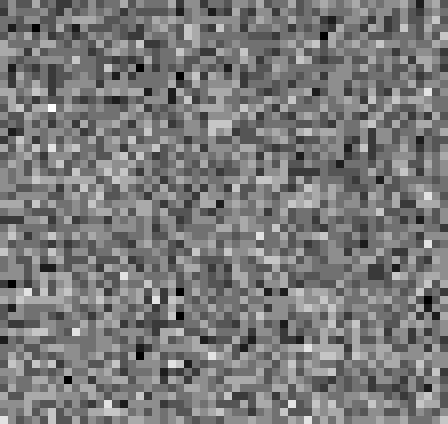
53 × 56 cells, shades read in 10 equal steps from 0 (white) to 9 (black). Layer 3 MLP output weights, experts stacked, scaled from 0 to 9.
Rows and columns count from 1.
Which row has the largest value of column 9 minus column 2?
48
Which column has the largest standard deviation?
7
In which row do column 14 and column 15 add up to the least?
52
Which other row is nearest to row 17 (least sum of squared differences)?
39
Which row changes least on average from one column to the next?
29
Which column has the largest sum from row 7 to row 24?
37
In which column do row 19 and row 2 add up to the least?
46
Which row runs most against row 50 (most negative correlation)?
34
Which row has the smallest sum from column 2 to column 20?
38
